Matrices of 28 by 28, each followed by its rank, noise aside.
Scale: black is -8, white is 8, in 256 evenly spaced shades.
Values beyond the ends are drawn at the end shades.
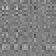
three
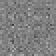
five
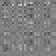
two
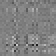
two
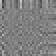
two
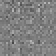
five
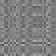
two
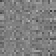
four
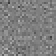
four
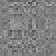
three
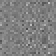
four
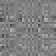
three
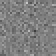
five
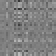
two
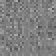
five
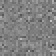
five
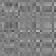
two
